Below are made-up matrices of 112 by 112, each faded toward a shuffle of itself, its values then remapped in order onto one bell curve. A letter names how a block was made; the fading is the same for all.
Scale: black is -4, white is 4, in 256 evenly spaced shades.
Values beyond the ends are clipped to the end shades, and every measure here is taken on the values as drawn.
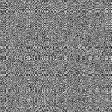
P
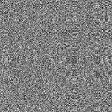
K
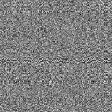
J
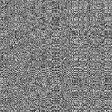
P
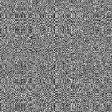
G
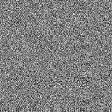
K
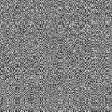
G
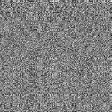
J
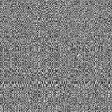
G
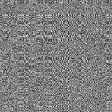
P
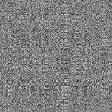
J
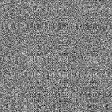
K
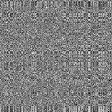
G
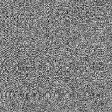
K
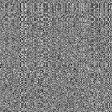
G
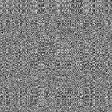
P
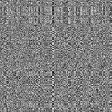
G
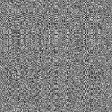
G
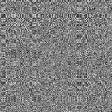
P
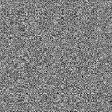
J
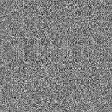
K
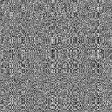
G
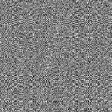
P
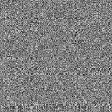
J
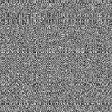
P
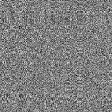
K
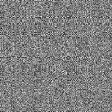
J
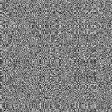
P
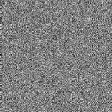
K
